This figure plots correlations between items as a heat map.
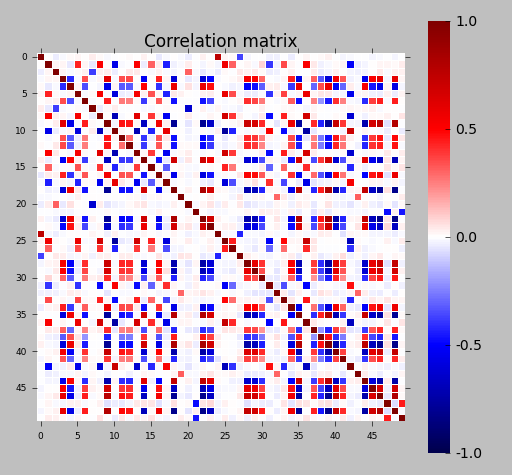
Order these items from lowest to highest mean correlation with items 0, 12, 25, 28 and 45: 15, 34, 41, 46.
15, 41, 34, 46
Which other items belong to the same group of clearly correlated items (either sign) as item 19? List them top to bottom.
32, 43
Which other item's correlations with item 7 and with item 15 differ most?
20
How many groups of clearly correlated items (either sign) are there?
6
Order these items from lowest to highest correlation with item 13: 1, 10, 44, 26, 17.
10, 17, 44, 26, 1
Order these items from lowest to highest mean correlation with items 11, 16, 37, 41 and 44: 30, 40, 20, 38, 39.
39, 38, 20, 30, 40
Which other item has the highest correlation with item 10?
42
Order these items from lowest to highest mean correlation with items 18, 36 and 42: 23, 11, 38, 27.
11, 27, 38, 23
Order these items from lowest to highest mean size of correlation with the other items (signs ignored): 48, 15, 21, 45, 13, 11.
21, 15, 13, 11, 45, 48
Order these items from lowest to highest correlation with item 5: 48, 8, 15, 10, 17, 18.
10, 17, 48, 18, 15, 8
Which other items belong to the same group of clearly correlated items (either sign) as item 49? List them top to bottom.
21, 47
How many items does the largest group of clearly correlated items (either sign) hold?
25
